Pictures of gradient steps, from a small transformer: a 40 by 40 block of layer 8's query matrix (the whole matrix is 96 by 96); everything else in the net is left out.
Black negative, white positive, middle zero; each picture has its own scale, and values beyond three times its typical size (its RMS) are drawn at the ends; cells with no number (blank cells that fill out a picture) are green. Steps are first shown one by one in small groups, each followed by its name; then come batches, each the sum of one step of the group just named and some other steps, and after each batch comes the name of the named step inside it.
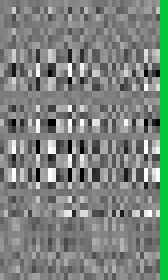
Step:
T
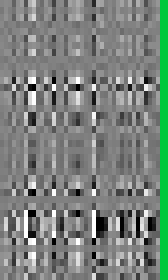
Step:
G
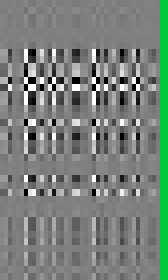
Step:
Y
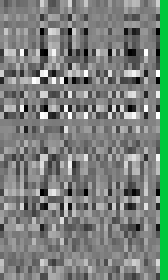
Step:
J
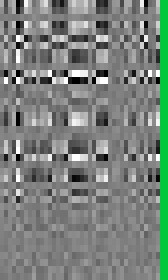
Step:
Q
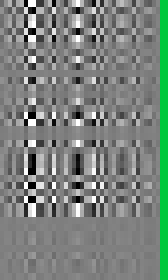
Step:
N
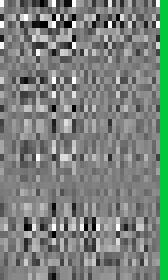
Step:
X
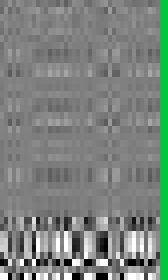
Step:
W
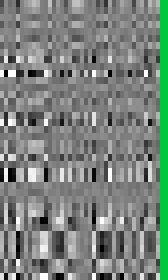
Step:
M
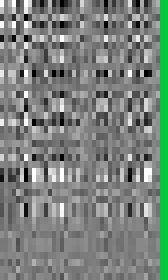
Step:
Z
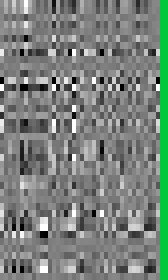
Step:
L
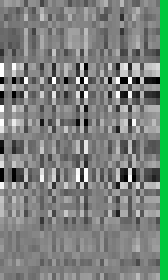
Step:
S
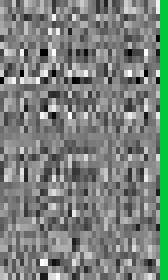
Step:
J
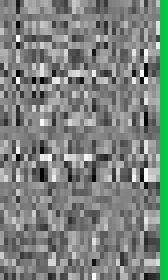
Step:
Q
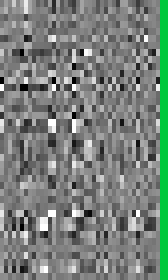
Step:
L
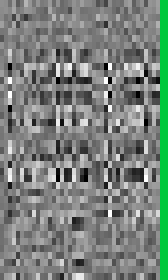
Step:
T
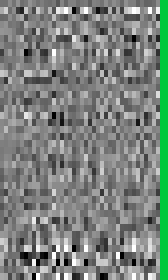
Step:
W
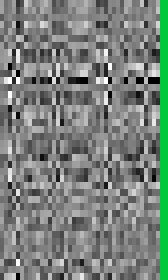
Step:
Q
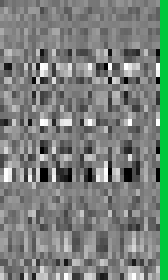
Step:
W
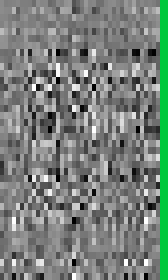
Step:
Y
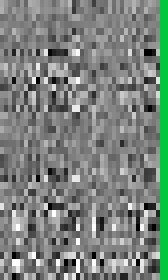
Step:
G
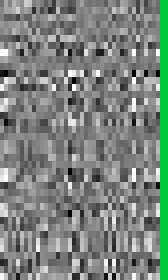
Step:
L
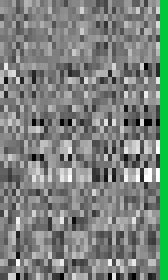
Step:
M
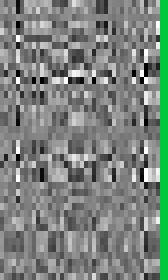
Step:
Q
